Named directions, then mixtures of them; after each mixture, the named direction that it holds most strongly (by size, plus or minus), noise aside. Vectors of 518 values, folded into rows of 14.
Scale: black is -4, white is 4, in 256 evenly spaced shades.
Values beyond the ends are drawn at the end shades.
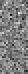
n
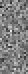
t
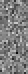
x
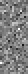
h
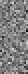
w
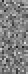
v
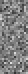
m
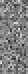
h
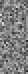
n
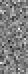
h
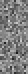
x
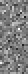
h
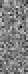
n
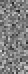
w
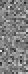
w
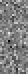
v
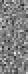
v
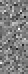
h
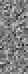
h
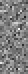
h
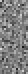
v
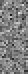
n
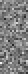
w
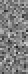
v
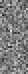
t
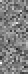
w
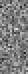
t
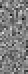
n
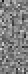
v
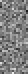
w
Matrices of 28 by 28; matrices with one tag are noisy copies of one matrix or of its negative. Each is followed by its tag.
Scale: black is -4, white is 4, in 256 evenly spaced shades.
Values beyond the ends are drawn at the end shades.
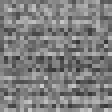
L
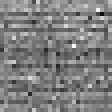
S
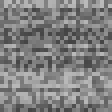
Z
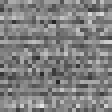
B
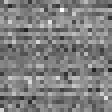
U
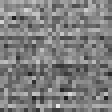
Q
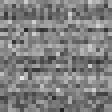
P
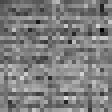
Q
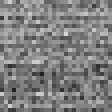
Q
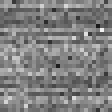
U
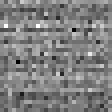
P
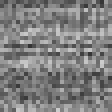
Z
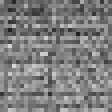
Q
